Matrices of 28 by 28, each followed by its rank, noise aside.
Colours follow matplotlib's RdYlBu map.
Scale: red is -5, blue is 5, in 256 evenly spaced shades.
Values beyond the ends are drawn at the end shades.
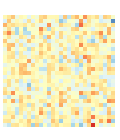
eight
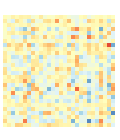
four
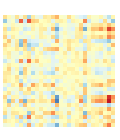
three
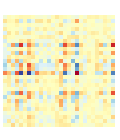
two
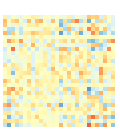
four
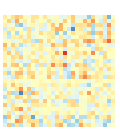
six
